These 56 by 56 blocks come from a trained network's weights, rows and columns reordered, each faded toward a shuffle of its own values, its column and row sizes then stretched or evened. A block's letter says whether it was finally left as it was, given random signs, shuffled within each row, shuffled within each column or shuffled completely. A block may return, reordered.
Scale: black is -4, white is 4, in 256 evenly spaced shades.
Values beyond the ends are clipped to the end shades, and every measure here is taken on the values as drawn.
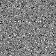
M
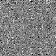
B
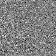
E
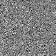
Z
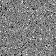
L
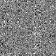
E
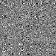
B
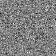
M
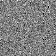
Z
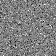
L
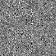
Z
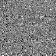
E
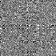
B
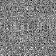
B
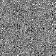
E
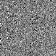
Z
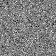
L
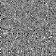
B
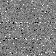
M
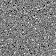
L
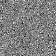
Z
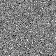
L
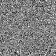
M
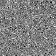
M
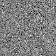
Z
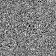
M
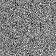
Z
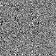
E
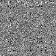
E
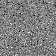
L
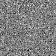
M
